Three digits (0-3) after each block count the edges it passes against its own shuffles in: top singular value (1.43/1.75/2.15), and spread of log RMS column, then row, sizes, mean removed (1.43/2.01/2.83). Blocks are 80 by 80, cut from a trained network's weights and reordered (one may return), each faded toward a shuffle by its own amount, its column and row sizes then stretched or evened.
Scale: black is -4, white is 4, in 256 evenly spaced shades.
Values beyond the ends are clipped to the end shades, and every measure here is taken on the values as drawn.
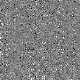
0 2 1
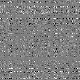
1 2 3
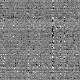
2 2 1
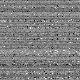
3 1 2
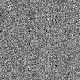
2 1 0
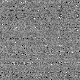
0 1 2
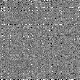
1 1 2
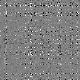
1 3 3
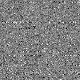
1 0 2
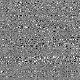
0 1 3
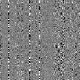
3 3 1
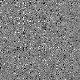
1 2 1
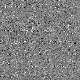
0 0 2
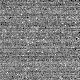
2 1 0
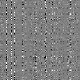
3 3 2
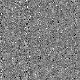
0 2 0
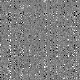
0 3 2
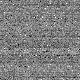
1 0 1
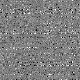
0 1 3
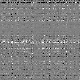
3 2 3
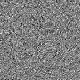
1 0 0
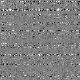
2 1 3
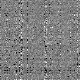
1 3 1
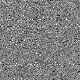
1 0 2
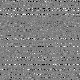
2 0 3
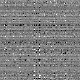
3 2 2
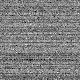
3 0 1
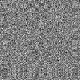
3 0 0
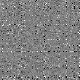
2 2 2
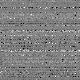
2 1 3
